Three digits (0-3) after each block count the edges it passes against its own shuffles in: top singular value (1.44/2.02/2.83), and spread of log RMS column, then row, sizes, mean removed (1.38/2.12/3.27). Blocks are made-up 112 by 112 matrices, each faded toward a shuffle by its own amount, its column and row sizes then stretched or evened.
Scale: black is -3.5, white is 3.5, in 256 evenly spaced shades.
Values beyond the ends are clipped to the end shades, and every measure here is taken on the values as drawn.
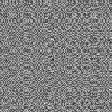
3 0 0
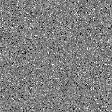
1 1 1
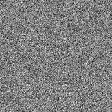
1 0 0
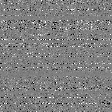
0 0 3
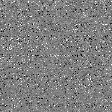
0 1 2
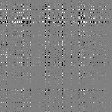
3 3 3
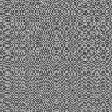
3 2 1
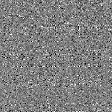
2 1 2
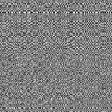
3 0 3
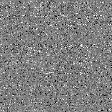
1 0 2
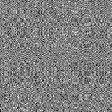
3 0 0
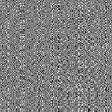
3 3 0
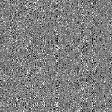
2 2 0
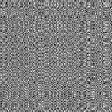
3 2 1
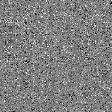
1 1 1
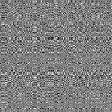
3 0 3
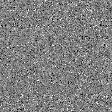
0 1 1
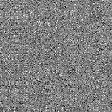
2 1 0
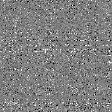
1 2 2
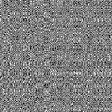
3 2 0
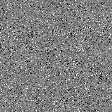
0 0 1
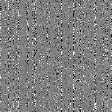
2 3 0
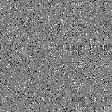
2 1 0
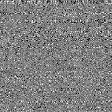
2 0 2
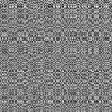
3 1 3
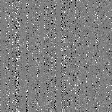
1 3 0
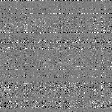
1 2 3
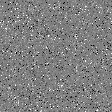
0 0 1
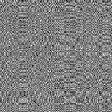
3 1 1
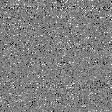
1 0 2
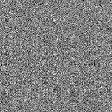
2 1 1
